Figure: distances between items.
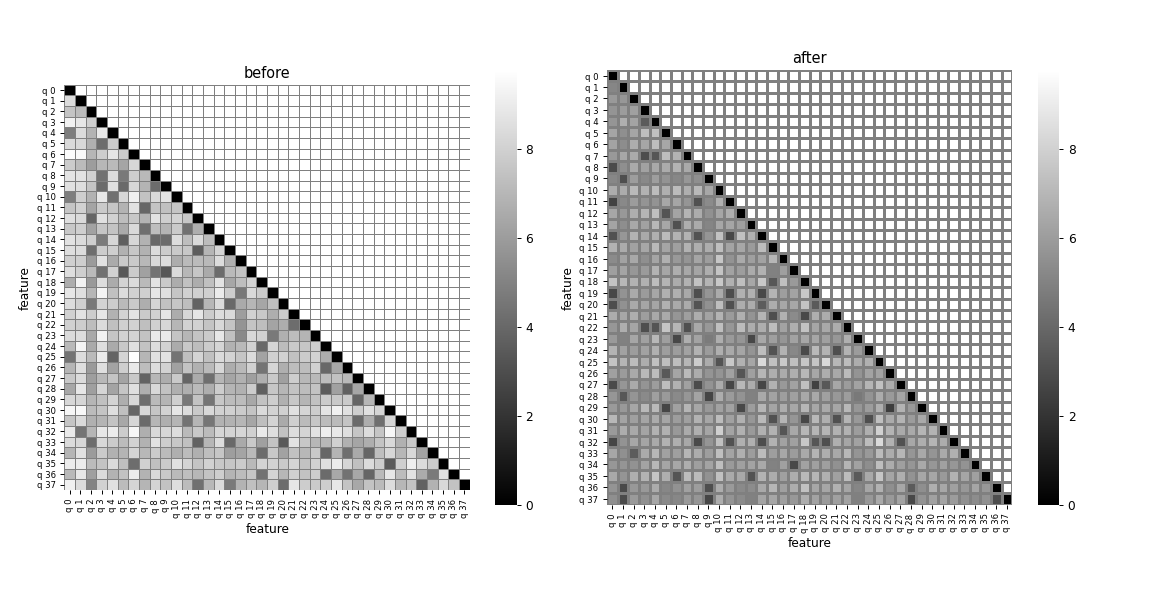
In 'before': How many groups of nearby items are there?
9
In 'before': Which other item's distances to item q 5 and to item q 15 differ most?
q 14
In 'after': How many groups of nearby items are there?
10
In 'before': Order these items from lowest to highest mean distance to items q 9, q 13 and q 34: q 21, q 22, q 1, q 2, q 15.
q 2, q 15, q 22, q 21, q 1
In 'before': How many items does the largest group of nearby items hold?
6
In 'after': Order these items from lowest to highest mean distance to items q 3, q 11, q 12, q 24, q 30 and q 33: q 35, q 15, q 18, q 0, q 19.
q 15, q 18, q 0, q 19, q 35
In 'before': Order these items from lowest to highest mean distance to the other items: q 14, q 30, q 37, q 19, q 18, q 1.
q 18, q 37, q 14, q 19, q 30, q 1
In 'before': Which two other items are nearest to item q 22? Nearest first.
q 21, q 16
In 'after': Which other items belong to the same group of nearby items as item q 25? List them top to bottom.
q 10
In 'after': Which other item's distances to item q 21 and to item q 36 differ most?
q 18
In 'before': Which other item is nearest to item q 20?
q 33
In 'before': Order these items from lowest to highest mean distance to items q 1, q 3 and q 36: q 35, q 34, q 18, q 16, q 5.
q 5, q 34, q 18, q 16, q 35
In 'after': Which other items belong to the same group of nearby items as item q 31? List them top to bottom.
q 16
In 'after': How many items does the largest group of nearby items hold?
8
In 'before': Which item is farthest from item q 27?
q 1
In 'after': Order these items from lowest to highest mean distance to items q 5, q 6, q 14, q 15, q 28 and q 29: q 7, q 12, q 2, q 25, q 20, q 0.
q 12, q 0, q 20, q 2, q 7, q 25
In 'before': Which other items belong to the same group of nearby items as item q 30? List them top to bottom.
q 6, q 35
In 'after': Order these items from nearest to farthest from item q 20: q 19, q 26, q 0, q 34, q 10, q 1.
q 0, q 19, q 1, q 34, q 26, q 10
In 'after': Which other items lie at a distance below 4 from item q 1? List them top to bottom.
q 9, q 28, q 36, q 37
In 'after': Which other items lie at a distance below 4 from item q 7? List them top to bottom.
q 3, q 4, q 22
